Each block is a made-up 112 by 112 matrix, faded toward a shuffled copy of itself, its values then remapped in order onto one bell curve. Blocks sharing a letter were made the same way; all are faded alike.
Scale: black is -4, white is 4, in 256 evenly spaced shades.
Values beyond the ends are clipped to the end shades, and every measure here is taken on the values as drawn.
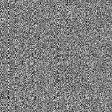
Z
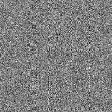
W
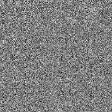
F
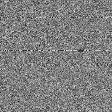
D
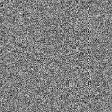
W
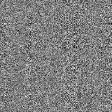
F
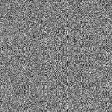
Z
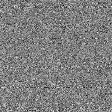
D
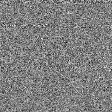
D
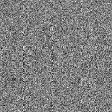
W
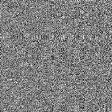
W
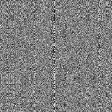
Z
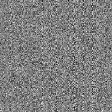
Z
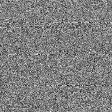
D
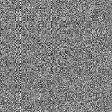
Z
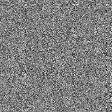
F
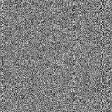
Z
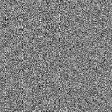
W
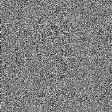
F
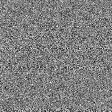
D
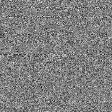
D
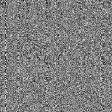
Z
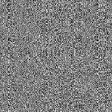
Z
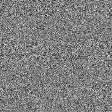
D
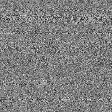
D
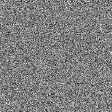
D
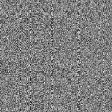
Z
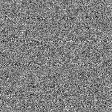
D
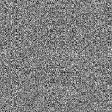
W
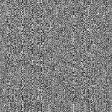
Z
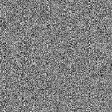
W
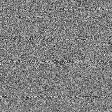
D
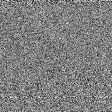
D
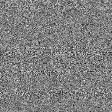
D
